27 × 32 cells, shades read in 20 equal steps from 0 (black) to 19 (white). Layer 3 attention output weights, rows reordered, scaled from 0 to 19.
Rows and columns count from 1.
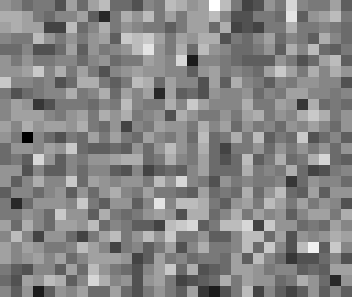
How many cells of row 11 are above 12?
7
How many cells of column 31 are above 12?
5
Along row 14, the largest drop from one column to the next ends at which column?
8
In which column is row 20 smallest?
17
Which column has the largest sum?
16
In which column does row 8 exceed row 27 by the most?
20
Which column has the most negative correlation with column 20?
23
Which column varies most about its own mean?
27
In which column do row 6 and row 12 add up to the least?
18
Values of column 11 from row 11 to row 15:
11 11 12 8 12
